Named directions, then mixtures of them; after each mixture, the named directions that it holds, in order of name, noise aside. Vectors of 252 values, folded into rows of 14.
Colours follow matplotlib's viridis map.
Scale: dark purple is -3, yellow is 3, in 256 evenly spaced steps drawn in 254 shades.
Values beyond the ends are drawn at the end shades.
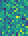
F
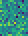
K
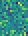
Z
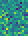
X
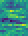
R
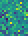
X.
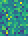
F, X.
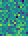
K.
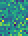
F, K, Z.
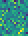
F, K, X.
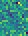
Z.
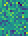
Z.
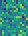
F, Z.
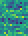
R, X.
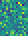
Z.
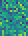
F, Z.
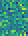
Z.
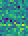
F, K, R.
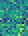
F, K, R.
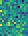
K.
